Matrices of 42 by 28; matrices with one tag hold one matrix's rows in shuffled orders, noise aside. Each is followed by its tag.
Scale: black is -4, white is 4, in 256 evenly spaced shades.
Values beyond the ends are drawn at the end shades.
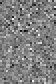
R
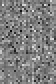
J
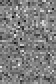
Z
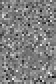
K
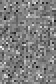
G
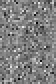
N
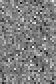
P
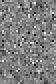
P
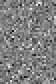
R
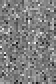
G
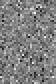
P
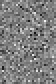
P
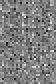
J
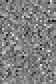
K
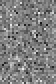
N
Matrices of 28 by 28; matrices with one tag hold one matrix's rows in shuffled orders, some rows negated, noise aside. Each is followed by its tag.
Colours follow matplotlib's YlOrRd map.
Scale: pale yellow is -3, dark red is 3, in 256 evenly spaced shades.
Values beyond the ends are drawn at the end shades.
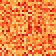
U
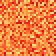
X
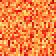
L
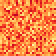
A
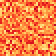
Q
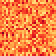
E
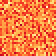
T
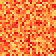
A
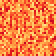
X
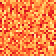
X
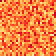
X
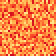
L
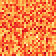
T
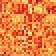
U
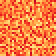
A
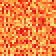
E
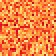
L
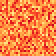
L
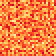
L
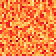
X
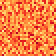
X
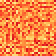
Q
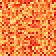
L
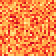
L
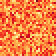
A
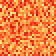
L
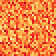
L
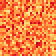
A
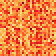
A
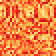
Q
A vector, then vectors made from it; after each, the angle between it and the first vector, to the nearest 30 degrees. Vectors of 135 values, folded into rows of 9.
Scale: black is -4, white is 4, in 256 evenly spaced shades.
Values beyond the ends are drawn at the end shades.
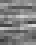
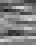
90 degrees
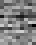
150 degrees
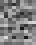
120 degrees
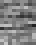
150 degrees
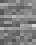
30 degrees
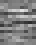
60 degrees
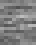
30 degrees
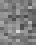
120 degrees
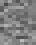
120 degrees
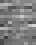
30 degrees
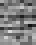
150 degrees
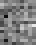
60 degrees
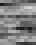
120 degrees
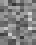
90 degrees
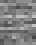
30 degrees
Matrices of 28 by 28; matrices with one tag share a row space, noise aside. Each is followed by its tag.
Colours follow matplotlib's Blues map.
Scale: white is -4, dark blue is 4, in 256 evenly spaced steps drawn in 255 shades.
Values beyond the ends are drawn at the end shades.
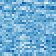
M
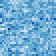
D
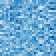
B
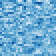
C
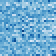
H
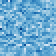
C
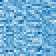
C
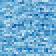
M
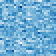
C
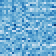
H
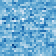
M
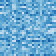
H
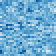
C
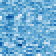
C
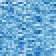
C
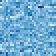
B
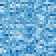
B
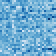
H
